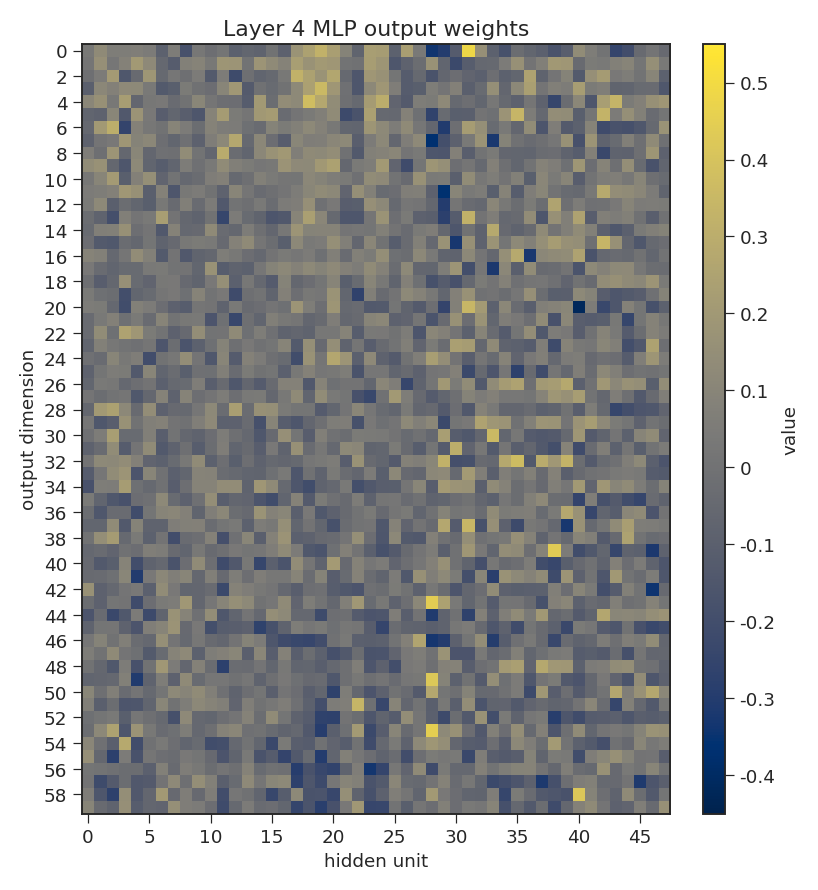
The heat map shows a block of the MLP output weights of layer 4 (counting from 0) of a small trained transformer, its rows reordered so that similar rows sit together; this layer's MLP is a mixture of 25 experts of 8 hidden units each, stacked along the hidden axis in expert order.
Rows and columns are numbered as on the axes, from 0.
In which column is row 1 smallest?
30
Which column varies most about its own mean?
28
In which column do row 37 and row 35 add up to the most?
31
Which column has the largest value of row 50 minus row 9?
46
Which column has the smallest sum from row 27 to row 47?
24
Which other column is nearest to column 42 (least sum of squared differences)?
43
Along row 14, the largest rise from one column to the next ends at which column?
33
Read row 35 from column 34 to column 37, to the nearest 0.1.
0 0 0.1 0.1
